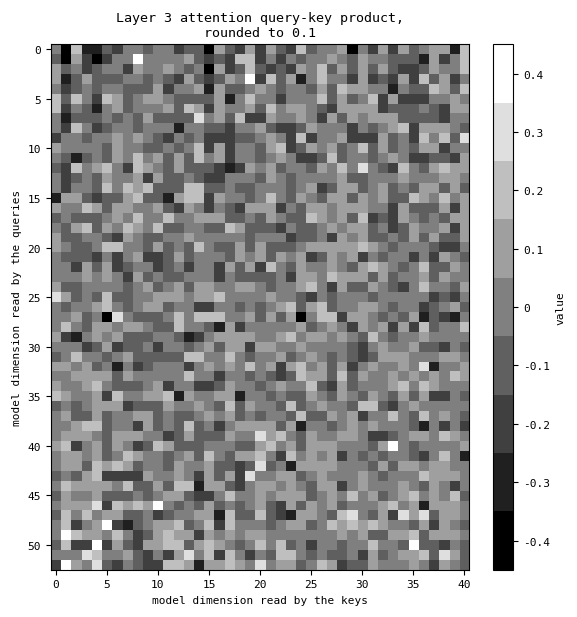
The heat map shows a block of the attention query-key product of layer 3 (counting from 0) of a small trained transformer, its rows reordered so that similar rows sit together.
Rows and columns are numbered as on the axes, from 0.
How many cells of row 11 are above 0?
10
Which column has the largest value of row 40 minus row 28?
33
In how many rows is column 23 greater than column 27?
15
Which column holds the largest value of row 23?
27
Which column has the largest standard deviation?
1
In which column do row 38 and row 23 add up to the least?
16
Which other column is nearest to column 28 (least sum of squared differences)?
40
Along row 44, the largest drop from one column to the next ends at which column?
14
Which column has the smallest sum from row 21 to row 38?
37
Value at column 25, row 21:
-0.2
